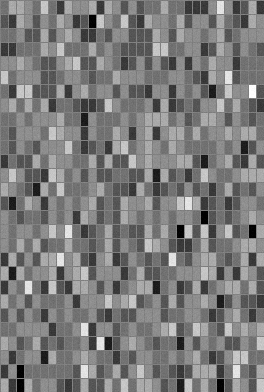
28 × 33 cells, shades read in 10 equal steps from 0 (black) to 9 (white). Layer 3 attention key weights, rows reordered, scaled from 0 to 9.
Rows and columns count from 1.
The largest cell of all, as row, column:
7, 32
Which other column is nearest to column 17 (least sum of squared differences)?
5
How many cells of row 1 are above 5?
9
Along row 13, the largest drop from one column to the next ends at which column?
20
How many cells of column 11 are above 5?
8
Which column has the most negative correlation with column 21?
18
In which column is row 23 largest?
30
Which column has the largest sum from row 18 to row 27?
11
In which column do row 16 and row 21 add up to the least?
26
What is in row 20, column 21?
4
